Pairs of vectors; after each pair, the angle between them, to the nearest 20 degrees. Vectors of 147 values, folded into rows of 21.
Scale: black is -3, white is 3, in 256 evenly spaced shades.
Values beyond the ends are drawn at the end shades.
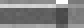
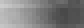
80 degrees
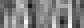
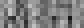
140 degrees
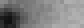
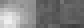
160 degrees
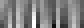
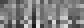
140 degrees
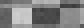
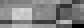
60 degrees
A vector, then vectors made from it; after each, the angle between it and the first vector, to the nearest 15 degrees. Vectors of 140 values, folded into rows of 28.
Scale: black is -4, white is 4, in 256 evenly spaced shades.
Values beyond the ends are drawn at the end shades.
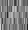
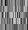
75 degrees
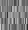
30 degrees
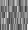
135 degrees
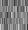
60 degrees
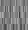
75 degrees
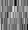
30 degrees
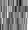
150 degrees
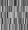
30 degrees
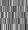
105 degrees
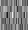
60 degrees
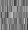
30 degrees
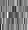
150 degrees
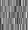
120 degrees
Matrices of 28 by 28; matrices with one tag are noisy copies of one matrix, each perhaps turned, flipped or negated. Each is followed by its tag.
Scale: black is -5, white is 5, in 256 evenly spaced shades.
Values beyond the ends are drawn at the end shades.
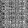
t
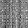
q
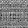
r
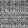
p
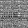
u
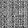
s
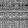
q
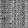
p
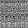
p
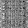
t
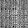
u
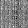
u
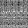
p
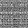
s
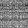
q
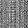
r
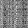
p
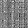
s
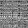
u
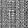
r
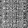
t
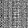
r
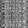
t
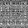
t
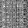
t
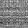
q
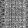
t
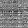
u
